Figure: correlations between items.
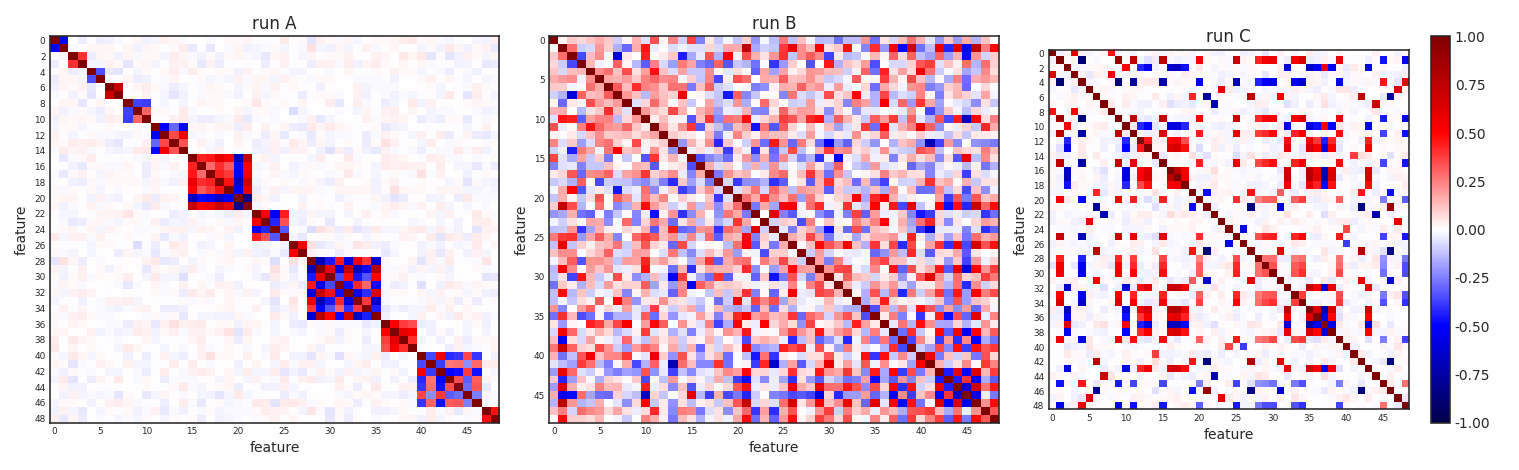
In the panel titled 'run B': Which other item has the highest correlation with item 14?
7
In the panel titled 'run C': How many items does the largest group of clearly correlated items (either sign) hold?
15
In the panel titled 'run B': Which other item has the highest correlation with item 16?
31
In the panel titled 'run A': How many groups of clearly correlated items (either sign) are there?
13
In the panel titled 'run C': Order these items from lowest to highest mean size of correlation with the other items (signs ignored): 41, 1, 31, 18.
41, 31, 18, 1
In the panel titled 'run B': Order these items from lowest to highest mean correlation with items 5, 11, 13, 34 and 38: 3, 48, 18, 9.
18, 48, 3, 9
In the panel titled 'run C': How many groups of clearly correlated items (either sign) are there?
8
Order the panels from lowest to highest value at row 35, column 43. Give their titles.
run B, run A, run C
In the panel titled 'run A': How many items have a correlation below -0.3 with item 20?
6
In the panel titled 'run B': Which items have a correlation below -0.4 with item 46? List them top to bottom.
38, 43, 45
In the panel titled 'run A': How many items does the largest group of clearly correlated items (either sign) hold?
8
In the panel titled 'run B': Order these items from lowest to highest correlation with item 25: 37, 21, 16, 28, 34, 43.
43, 16, 34, 37, 28, 21
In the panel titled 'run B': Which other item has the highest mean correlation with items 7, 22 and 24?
33
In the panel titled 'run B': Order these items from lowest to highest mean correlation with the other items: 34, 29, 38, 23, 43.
43, 38, 34, 23, 29
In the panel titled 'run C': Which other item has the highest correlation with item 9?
1
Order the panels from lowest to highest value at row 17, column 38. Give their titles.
run A, run B, run C
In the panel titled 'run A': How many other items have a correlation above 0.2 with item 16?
5
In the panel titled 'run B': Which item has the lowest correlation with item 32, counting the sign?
38
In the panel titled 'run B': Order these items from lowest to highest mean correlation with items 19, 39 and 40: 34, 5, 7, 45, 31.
45, 7, 31, 34, 5
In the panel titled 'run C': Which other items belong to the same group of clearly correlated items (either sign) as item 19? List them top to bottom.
6, 21, 27, 31, 42, 46
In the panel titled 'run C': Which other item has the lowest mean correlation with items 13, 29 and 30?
4
